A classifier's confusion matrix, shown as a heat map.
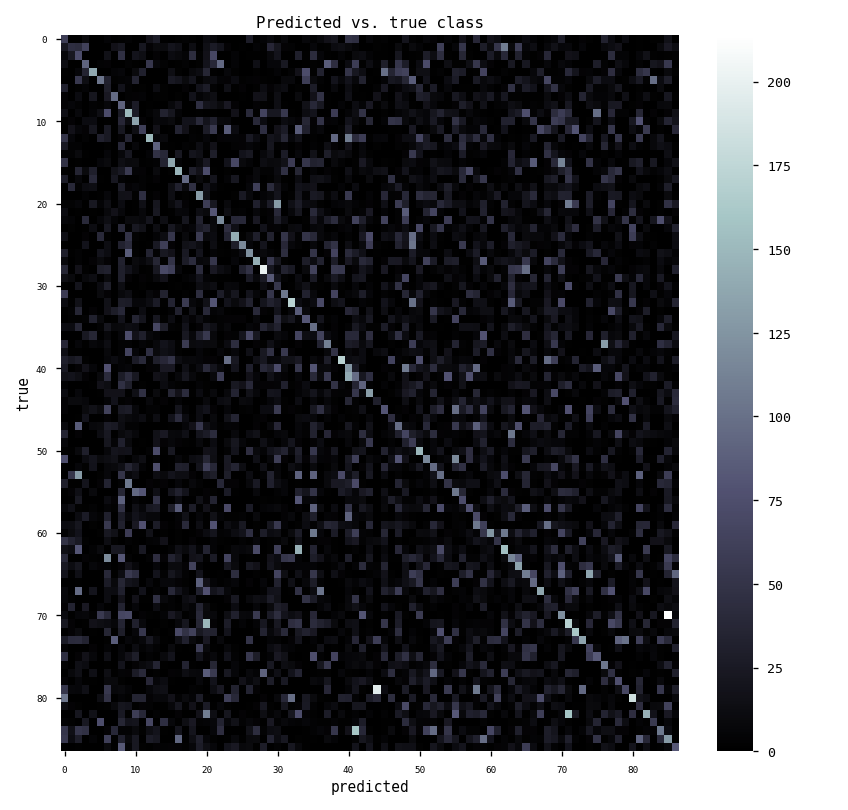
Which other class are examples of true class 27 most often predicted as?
59
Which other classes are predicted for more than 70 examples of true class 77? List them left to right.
20, 28, 52
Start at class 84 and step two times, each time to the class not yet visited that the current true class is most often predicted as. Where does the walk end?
40
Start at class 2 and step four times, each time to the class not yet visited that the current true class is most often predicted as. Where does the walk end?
6
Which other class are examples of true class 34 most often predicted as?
55
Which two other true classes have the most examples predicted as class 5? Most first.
83, 70
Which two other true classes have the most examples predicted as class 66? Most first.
15, 65
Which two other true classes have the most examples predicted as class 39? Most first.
53, 28
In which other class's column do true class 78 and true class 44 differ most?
79
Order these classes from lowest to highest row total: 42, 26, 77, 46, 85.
46, 42, 26, 77, 85
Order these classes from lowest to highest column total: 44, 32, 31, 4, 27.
44, 4, 32, 27, 31
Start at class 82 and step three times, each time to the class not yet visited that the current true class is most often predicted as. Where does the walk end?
30
